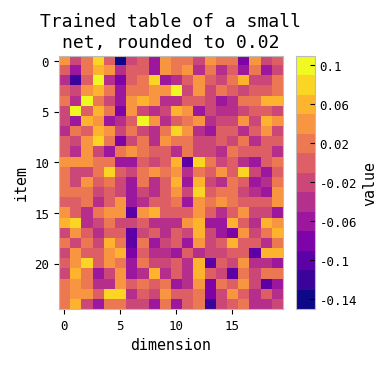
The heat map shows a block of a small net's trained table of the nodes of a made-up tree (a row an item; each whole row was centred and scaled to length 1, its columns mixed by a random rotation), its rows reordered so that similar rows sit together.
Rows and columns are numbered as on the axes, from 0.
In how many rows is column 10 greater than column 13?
16
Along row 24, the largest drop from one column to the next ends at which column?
13
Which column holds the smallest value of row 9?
4
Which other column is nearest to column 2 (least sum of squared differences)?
7
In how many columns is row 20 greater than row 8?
7
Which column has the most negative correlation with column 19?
9
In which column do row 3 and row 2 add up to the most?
3
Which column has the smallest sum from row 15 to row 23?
6
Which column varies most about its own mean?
5
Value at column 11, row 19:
0
